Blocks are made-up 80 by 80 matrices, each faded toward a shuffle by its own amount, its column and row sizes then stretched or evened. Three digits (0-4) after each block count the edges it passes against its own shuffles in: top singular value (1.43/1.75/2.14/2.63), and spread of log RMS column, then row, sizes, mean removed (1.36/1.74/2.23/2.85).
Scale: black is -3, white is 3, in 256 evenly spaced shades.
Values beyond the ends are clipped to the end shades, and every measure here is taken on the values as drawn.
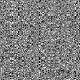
3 3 0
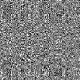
3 3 1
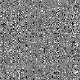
2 4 2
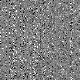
0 4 0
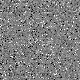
1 0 0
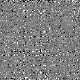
1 3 4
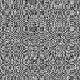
4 1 0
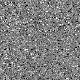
1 0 2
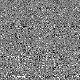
0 2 4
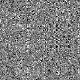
2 2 1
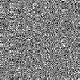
3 1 0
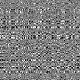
4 0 4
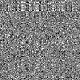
3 0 2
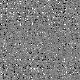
0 2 2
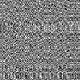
4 2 0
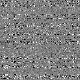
0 2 4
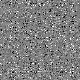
1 2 2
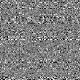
3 1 4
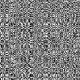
4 4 2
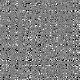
0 4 4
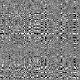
4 4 4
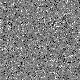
0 0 0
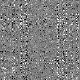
1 4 3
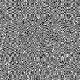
4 1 0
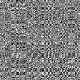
4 3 3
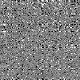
3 2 3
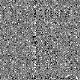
2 3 2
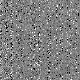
1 4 0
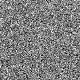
1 0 0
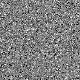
0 1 2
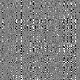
4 4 2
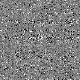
1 2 3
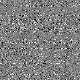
0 2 4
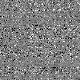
0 1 4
